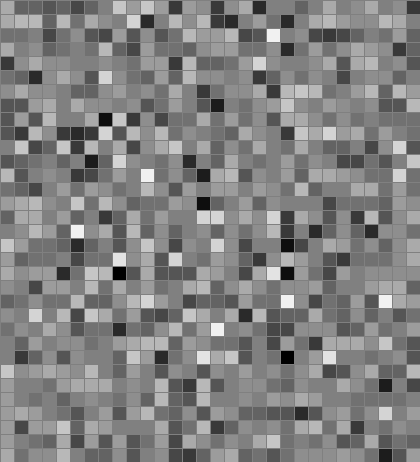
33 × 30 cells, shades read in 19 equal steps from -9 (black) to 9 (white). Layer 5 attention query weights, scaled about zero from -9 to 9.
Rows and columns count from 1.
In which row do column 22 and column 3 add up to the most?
10
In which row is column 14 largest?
23
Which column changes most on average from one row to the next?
21
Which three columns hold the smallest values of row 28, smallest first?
28, 14, 30
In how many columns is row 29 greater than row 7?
10
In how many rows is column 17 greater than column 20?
18
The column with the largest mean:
11
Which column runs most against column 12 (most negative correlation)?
17
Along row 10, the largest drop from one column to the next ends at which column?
9
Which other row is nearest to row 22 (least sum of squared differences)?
25
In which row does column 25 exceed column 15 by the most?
13
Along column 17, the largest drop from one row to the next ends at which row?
2
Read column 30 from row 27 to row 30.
4 -4 0 2
